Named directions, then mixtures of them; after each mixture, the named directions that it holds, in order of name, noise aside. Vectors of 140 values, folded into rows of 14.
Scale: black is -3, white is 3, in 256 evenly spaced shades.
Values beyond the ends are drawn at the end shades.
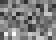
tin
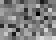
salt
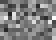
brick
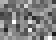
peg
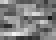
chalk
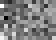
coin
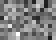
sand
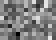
sand.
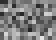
tin.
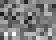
tin.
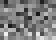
salt, tin.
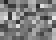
brick.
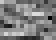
chalk.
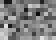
coin, salt.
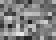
chalk, peg.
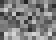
tin.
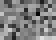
salt.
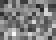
tin.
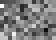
coin.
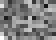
coin, peg, tin.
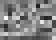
brick, chalk.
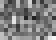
coin, peg, salt.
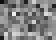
brick, tin.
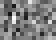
brick, peg, salt.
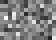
brick, sand.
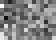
coin.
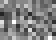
peg.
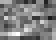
chalk, sand.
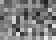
peg, salt, sand.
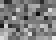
coin, salt.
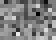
salt, sand.
